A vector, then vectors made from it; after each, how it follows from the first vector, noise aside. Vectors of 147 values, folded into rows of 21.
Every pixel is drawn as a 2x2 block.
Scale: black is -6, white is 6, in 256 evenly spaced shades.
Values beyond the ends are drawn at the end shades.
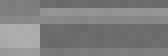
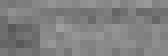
negated, shrunk.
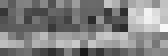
reversed, scaled up.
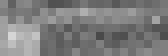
copied.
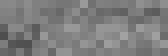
negated, partly zeroed.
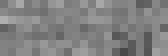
wrapped around, negated, partly zeroed.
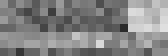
reversed, scaled up.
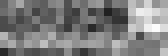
reversed, scaled up.
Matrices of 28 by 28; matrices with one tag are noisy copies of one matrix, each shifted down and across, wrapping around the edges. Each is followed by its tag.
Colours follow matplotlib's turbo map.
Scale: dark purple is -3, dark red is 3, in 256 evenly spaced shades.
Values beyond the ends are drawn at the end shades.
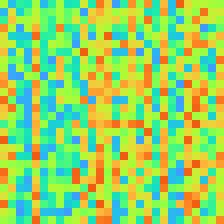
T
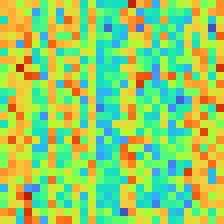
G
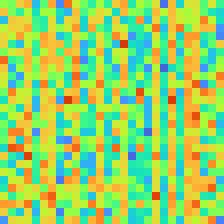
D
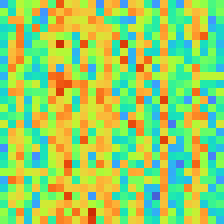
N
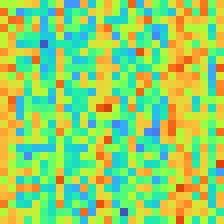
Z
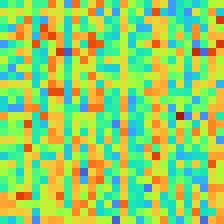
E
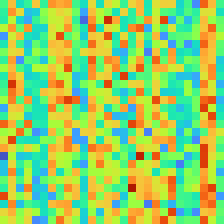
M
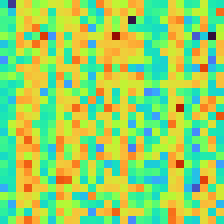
M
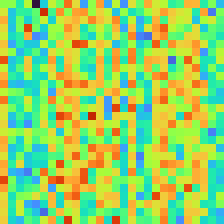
T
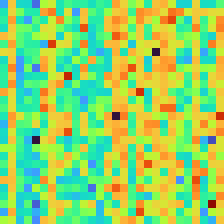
G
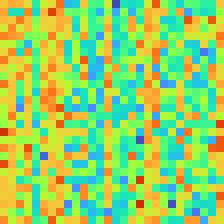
Z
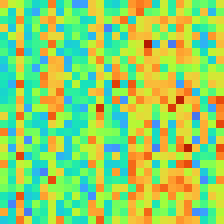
N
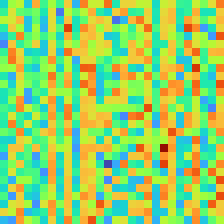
D
